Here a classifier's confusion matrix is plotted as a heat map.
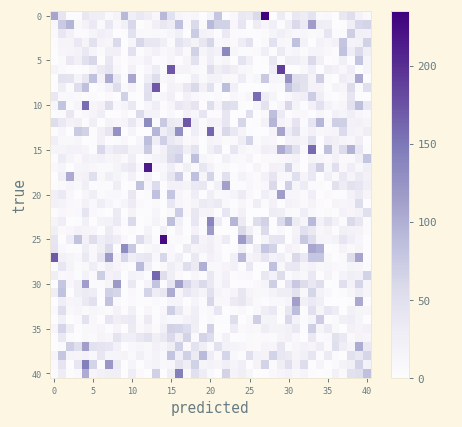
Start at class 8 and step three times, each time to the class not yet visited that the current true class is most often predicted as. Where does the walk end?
29
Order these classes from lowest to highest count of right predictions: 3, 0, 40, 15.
3, 15, 40, 0
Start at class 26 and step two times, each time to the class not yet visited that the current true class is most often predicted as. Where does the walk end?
33
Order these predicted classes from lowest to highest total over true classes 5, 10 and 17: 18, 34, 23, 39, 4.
23, 18, 34, 39, 4
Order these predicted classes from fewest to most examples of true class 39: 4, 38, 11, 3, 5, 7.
11, 38, 3, 5, 7, 4
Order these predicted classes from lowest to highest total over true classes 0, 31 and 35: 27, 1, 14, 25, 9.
25, 9, 14, 1, 27
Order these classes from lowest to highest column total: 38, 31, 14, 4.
14, 38, 31, 4
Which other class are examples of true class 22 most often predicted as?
16
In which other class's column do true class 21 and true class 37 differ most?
4
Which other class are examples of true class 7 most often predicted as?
30
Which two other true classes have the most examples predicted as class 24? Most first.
25, 27
